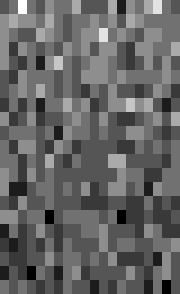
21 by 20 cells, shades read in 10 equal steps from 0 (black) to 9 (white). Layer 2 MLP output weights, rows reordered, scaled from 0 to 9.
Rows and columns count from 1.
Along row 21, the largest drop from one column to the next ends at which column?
19
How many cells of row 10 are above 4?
3
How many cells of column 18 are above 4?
5
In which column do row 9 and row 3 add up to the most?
12
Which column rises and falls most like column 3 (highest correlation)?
18
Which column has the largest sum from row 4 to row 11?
8
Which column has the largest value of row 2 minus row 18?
2
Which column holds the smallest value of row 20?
4
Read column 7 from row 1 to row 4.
4 4 4 3
